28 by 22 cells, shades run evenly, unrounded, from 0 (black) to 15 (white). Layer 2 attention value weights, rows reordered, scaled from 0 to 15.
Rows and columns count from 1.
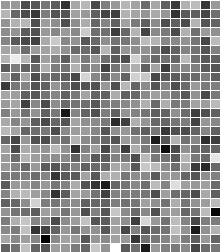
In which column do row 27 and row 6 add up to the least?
5
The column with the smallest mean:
11
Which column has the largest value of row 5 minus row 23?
6
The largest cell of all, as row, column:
28, 12
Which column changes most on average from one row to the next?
22
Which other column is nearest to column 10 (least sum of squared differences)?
7
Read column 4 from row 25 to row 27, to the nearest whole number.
8 3 8
